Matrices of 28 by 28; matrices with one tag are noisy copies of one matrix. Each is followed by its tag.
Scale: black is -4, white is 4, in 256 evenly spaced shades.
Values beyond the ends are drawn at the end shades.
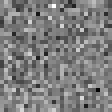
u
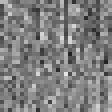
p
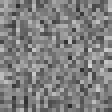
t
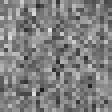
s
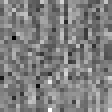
p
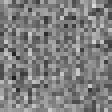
u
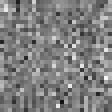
t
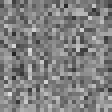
u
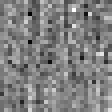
p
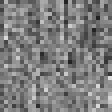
p
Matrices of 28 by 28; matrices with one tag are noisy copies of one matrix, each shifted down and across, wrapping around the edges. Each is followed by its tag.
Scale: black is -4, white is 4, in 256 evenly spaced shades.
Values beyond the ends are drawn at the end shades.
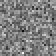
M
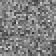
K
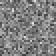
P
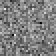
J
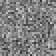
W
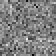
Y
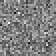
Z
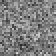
J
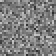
Y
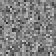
P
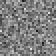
Y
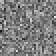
Z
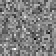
P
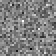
K
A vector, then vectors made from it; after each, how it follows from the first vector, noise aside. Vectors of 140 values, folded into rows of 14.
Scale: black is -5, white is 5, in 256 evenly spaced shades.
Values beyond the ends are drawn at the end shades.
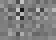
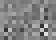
wrapped around, negated.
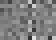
wrapped around, negated.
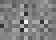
wrapped around, negated.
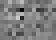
sign-scrambled.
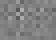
negated, shrunk.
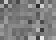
wrapped around, negated.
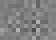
reversed, shrunk.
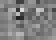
sign-scrambled.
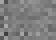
wrapped around, shrunk.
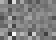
wrapped around, negated.
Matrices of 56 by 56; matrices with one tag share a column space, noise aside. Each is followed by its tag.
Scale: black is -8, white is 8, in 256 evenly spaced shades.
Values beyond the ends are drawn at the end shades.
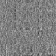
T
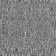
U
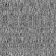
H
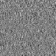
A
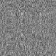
A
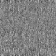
U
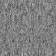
H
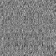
A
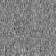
T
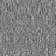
H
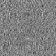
A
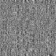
U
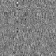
A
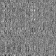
T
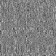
T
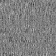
H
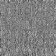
U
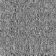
T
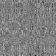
T
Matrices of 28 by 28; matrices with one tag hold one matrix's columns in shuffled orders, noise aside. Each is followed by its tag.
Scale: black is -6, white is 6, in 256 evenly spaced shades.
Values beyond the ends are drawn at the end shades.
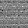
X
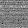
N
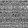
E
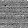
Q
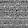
X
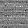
X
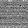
Q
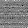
Q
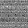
E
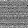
Q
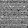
X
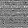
N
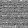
Q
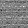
X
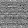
Q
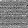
Q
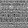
E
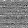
Q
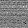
N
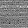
N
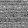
E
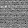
N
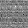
E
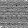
Q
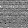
N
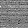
N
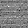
X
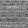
E
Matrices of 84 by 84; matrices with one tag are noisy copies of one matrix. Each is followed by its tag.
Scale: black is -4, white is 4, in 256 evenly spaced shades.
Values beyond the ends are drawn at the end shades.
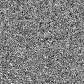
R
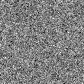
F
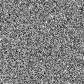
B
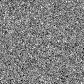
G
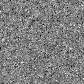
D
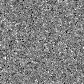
F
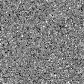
B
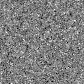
R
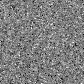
G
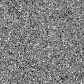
G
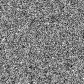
D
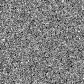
D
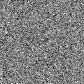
R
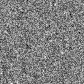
R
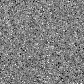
G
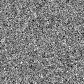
D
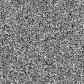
R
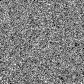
G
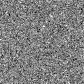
B
